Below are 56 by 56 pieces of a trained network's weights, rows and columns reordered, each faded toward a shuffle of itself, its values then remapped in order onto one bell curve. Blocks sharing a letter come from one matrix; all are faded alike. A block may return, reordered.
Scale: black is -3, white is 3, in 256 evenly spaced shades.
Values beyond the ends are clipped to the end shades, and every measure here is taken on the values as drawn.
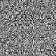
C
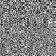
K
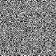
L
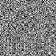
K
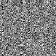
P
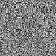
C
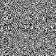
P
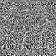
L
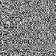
L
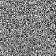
K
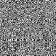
L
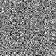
K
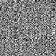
C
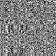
C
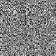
P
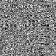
L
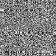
L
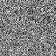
K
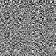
C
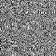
K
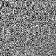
C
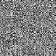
P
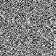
K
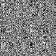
P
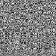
L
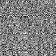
L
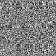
L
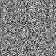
K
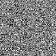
P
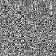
P
